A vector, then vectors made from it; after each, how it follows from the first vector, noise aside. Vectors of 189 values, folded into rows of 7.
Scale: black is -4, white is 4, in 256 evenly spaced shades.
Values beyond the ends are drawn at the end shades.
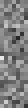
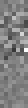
reversed, partly zeroed.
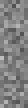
shrunk.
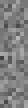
negated, shrunk.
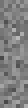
negated, shrunk.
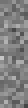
shrunk.
